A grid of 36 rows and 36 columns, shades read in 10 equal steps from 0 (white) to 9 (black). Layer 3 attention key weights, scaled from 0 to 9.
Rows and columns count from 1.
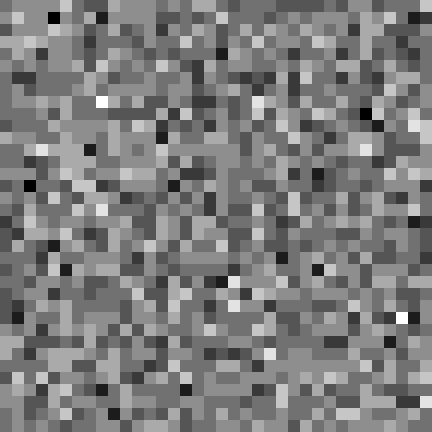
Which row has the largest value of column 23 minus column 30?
26
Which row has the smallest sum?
32
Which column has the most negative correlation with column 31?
35
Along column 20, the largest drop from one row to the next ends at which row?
24
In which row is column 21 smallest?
3
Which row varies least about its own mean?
36
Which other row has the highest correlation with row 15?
11
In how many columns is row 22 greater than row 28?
17
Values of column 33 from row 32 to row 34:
3 6 3
